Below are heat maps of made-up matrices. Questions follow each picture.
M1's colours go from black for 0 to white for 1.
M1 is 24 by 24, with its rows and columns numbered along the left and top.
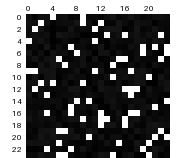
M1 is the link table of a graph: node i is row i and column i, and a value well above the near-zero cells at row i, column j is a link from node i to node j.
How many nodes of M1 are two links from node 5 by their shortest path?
6
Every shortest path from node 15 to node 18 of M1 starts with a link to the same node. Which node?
node 7
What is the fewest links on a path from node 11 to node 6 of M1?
7
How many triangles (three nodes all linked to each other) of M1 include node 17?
1
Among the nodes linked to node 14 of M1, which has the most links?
node 23
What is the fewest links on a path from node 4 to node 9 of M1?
2
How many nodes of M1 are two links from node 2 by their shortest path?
3
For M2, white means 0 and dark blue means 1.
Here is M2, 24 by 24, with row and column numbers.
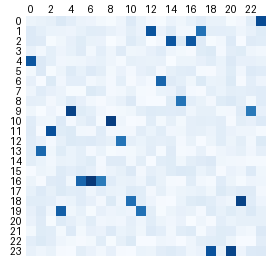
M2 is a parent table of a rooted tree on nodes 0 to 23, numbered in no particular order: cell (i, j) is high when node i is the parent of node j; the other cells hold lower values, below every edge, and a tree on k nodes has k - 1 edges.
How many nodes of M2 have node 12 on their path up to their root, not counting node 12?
11
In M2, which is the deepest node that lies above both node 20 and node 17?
1
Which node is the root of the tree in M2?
19
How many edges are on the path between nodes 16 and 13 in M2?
2
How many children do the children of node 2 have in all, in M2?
3
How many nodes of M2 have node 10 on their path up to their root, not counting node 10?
2
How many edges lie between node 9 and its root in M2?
8
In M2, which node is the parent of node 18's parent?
0
